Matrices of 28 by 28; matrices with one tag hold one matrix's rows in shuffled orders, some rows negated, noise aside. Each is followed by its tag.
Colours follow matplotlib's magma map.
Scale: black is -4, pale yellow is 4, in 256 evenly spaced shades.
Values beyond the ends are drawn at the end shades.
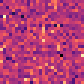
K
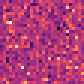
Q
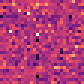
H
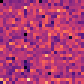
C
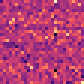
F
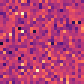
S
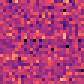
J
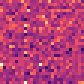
C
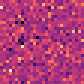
S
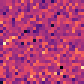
K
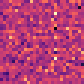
F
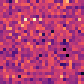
J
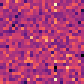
F
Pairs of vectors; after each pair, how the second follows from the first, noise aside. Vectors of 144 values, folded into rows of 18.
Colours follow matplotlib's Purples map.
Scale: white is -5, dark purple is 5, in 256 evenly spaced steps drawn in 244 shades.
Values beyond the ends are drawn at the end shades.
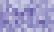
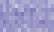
shrunk.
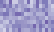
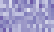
negated.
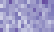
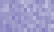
reversed, shrunk.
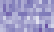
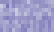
reversed, shrunk.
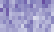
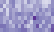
negated.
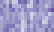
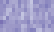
reversed, shrunk.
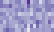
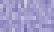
reversed, shrunk.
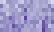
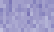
reversed, shrunk.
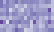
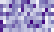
reversed, negated, scaled up.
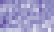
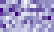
wrapped around, negated, scaled up.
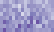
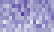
negated.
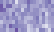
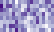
scaled up.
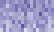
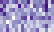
reversed, negated, scaled up.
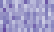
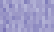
shrunk.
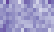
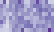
negated.
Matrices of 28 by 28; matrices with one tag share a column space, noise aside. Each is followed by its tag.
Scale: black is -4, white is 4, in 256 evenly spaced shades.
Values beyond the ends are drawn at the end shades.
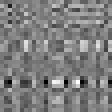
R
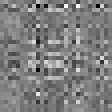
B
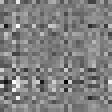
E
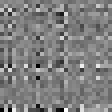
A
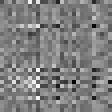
E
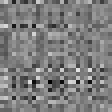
E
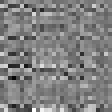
A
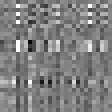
R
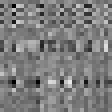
R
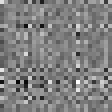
E
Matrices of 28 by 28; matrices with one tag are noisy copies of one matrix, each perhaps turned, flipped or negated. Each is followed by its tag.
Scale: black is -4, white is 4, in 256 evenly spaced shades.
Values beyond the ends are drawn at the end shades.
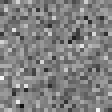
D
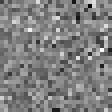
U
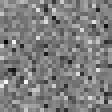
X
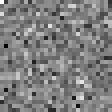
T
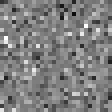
T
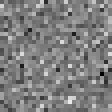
X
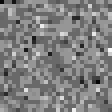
T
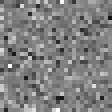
U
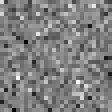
T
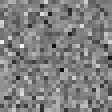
X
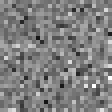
D
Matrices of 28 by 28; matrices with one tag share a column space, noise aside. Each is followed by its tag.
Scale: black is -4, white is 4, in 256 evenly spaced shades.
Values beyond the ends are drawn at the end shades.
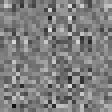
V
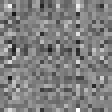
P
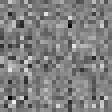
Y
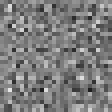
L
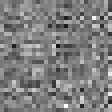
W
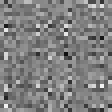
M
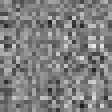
Y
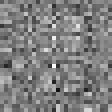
L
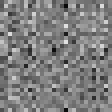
P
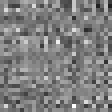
V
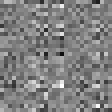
M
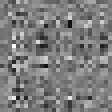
Y
